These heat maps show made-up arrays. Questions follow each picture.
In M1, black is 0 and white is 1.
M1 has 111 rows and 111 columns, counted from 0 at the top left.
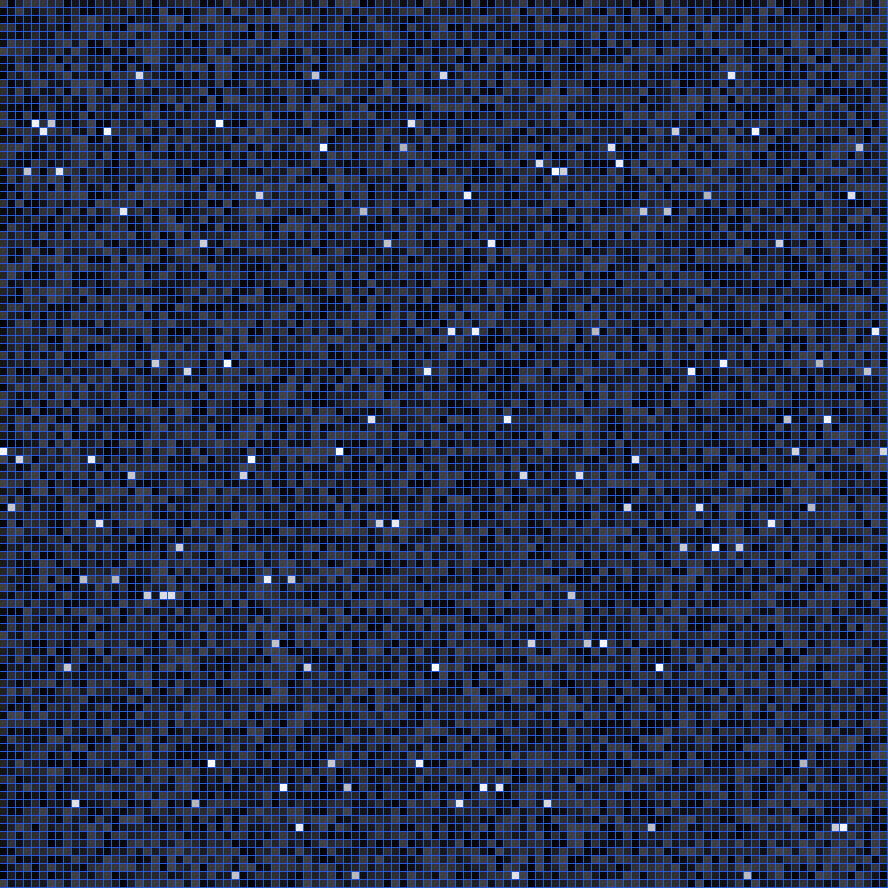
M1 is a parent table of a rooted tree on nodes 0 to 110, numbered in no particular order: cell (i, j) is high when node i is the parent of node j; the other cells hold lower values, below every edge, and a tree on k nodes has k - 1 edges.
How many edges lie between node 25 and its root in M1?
4
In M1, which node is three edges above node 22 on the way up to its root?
95
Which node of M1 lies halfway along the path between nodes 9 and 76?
41
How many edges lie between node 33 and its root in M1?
4
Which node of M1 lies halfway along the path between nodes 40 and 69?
74
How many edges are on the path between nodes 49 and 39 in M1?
7
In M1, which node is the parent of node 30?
59
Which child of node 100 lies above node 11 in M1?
57
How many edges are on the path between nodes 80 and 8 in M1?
3
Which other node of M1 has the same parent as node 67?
77
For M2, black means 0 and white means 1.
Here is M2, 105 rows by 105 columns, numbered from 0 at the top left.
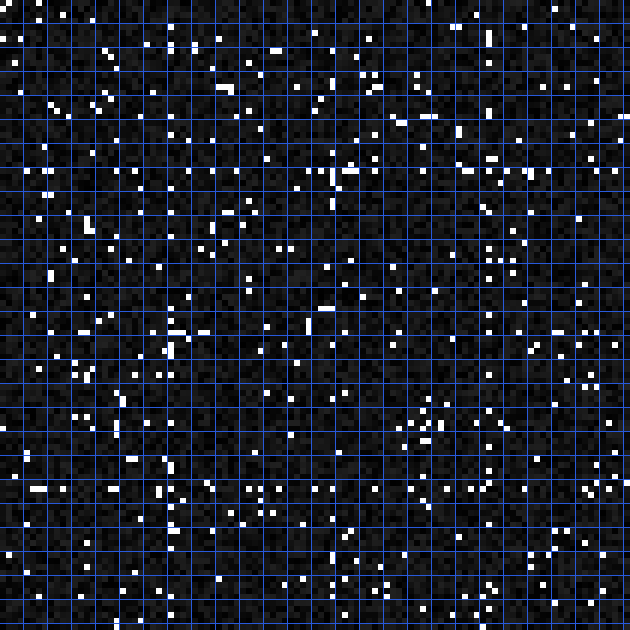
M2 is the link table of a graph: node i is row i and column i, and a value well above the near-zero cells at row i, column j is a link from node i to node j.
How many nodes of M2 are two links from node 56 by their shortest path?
6
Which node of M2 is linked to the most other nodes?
node 28
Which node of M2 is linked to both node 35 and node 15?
node 38
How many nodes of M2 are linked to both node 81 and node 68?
0
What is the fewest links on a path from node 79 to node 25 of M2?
4
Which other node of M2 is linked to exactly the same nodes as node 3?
node 61
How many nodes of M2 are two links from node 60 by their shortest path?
5
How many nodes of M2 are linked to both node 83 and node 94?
0
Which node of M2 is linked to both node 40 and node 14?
node 37
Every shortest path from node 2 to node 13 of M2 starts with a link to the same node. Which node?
node 10
